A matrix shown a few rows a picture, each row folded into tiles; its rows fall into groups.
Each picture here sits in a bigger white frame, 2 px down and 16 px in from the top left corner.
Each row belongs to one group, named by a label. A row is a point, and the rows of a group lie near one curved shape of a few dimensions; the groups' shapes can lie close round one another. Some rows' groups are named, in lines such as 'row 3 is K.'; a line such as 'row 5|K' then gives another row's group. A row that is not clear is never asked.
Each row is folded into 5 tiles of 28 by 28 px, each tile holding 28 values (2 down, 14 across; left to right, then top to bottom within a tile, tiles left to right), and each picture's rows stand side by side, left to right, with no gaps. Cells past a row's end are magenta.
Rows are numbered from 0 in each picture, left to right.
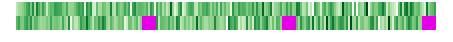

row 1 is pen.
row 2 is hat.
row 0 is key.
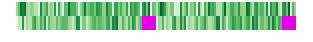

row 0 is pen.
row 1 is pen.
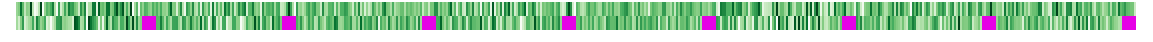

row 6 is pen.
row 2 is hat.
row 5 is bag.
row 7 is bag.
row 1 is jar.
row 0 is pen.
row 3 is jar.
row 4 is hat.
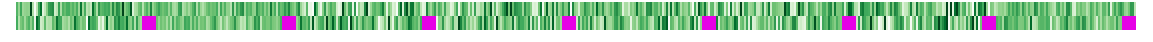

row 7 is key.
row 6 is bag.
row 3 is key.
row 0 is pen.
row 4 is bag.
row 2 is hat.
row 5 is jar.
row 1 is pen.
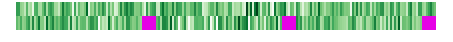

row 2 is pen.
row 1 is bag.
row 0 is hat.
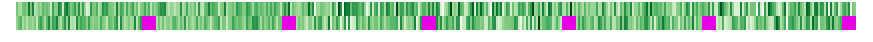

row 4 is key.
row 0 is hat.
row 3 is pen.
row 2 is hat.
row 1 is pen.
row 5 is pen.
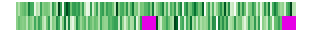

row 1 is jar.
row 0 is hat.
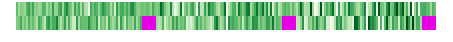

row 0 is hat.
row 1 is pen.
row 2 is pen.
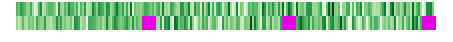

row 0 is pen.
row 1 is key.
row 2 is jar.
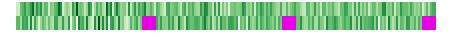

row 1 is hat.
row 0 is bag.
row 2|hat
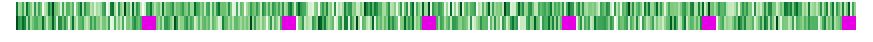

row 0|jar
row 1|key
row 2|key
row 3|jar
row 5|key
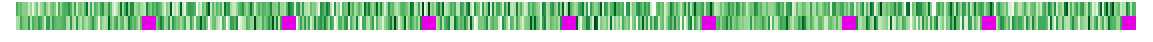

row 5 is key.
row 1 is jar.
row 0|hat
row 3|key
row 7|hat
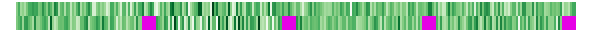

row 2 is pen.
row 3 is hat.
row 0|key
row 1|bag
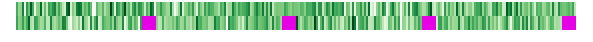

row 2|jar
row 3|bag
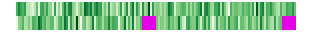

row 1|hat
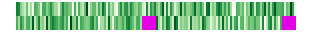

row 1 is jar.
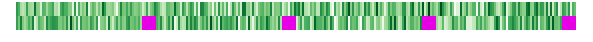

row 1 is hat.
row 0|hat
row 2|key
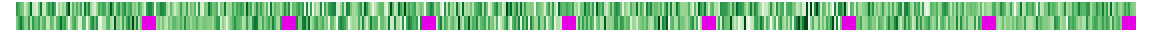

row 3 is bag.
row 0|jar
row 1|pen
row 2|jar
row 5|bag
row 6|hat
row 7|pen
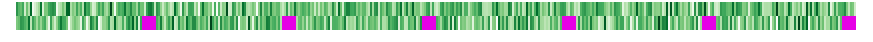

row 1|hat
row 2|hat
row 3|bag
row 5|bag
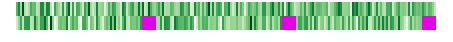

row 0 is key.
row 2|bag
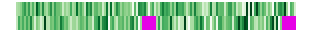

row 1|bag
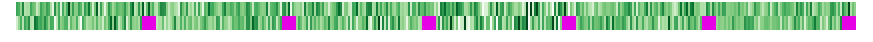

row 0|key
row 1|pen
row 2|bag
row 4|hat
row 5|pen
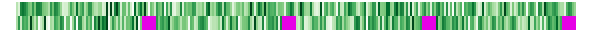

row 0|bag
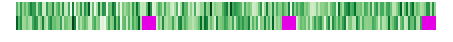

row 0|jar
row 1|key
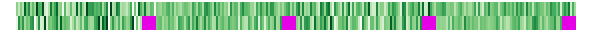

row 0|bag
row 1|hat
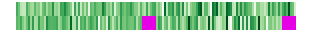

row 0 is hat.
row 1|bag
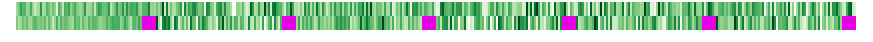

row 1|jar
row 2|key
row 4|jar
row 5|jar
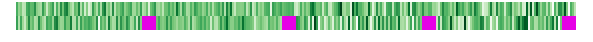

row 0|hat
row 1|key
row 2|bag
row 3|bag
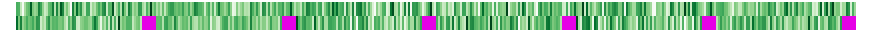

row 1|key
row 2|jar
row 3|hat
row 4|jar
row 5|hat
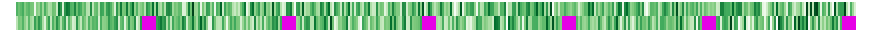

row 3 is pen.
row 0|hat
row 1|jar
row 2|key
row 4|hat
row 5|bag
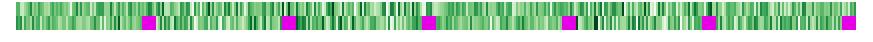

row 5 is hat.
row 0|pen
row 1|key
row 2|jar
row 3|key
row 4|jar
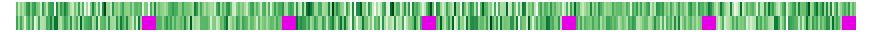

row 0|hat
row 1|key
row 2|jar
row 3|hat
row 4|pen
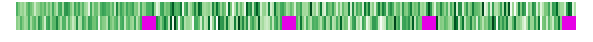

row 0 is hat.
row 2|jar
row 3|jar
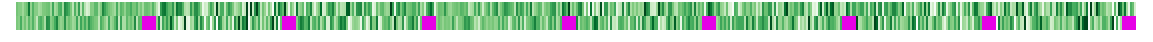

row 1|bag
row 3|pen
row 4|jar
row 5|hat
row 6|jar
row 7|bag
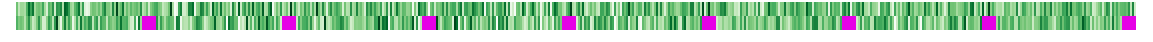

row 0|hat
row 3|jar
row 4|key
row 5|pen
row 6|key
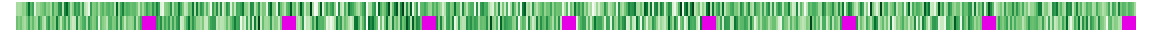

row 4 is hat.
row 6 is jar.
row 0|hat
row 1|pen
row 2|pen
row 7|bag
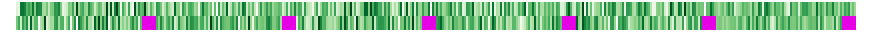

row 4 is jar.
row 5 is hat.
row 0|bag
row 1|hat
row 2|key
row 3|jar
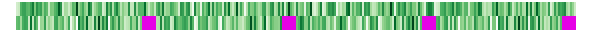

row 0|bag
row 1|key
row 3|bag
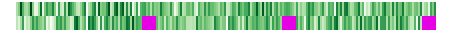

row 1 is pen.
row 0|pen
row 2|hat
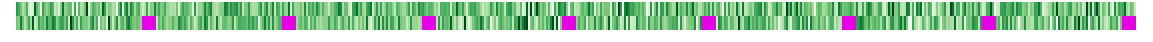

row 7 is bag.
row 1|key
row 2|bag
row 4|hat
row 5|bag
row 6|jar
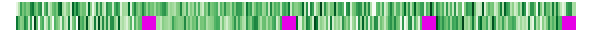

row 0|bag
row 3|jar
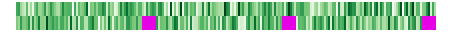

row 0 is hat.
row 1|jar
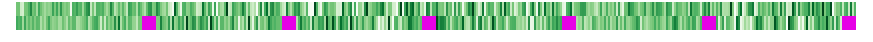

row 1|hat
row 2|hat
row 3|jar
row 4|pen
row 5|pen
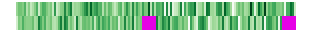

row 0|key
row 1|jar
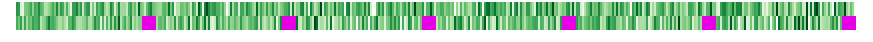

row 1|hat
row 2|jar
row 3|hat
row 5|bag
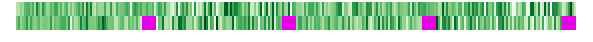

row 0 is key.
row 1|key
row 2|bag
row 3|jar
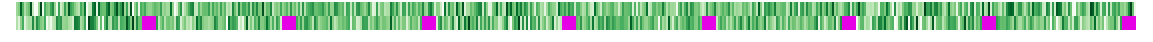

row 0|pen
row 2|key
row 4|hat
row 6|key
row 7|jar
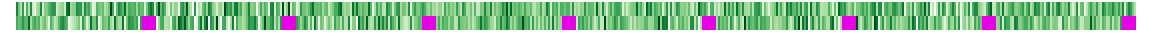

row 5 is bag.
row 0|jar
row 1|key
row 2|bag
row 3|key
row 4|bag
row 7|key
